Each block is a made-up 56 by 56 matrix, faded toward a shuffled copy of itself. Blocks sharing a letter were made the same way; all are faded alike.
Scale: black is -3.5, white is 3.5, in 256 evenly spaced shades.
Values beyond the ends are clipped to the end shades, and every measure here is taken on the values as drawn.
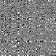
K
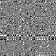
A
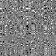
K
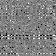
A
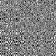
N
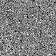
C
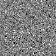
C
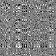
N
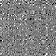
K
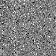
C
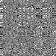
A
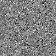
C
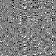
K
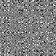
K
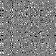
K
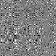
K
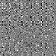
N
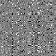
K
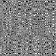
A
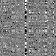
N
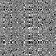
N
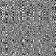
N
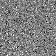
C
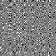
K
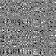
K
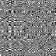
A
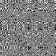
A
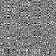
N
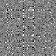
N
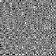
A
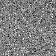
C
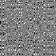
K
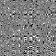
K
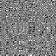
K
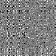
N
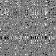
K
